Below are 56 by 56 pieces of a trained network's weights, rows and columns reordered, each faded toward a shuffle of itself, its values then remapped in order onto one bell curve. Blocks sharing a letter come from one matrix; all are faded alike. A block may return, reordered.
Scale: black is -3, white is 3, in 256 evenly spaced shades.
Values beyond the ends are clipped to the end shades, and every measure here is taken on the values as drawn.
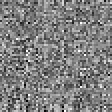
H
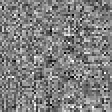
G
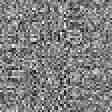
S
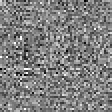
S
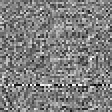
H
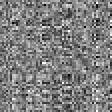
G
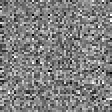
H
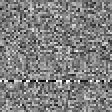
H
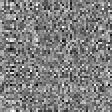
H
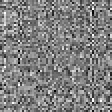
G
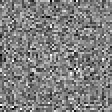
H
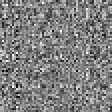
S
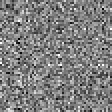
S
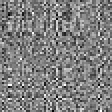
G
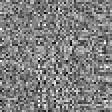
H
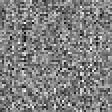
S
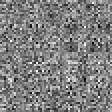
H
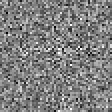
S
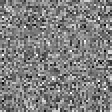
H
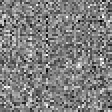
S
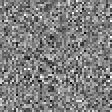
S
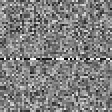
H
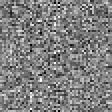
S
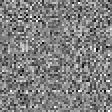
S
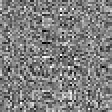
G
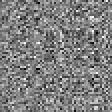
G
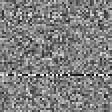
H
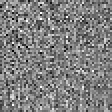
S
